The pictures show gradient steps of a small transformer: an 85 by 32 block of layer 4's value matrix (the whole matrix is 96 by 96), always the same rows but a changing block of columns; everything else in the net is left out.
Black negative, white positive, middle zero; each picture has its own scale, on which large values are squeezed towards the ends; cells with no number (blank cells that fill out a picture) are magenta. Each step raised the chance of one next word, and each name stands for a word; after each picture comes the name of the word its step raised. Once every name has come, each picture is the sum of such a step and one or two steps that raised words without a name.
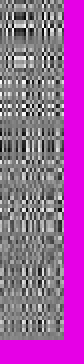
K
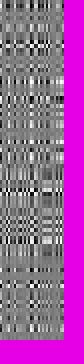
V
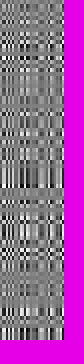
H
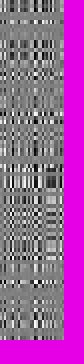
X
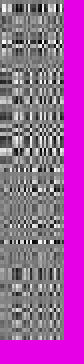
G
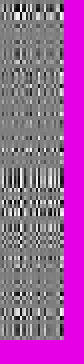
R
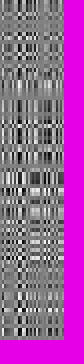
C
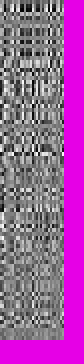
G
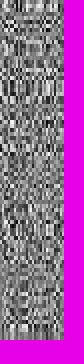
H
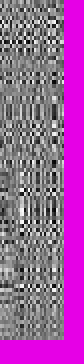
G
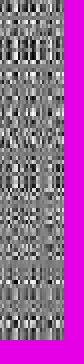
X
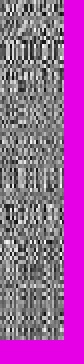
H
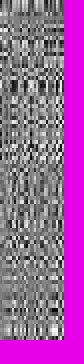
C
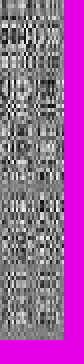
K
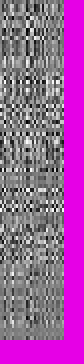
K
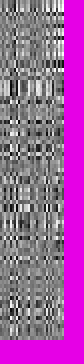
C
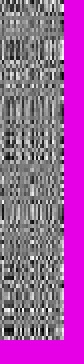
C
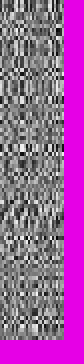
R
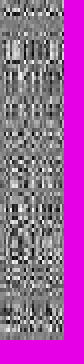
H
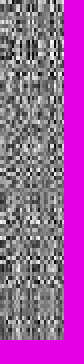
X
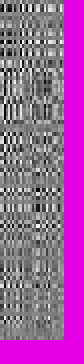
G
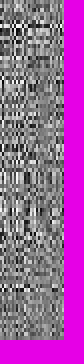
K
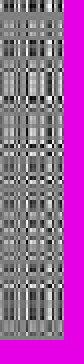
V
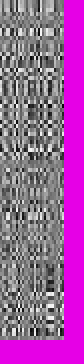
C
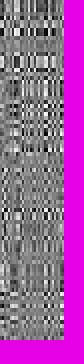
K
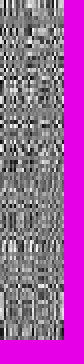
V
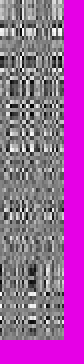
K
